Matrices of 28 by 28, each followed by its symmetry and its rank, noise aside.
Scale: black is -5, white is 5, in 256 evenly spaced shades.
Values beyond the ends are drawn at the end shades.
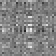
no symmetry, rank two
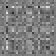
symmetric, rank two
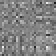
symmetric, rank three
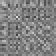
symmetric, rank three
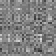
no symmetry, rank two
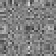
no symmetry, rank three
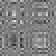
no symmetry, rank two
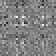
no symmetry, rank three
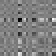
symmetric, rank one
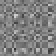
symmetric, rank two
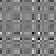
symmetric, rank one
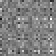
no symmetry, rank two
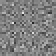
symmetric, rank three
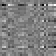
no symmetry, rank one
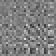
antisymmetric, rank two
